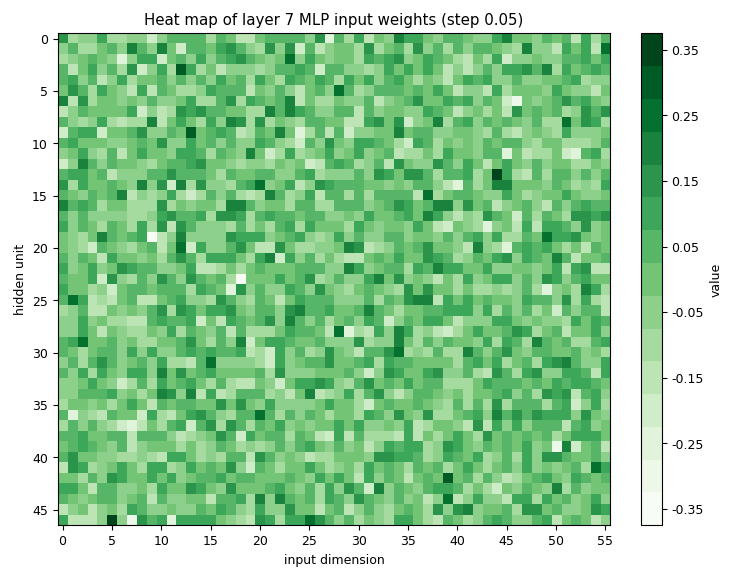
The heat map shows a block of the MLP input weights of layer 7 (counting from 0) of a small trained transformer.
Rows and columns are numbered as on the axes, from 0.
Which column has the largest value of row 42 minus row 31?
39
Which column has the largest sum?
34
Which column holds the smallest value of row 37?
7
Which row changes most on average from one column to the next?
1
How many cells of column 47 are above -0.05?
33
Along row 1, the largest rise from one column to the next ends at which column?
55
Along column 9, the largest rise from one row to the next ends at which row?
20
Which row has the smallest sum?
11
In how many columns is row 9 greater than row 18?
29
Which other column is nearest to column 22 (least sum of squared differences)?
28
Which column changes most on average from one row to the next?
45
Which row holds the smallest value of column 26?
3
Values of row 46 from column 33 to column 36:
-0.1 0.1 0.1 0
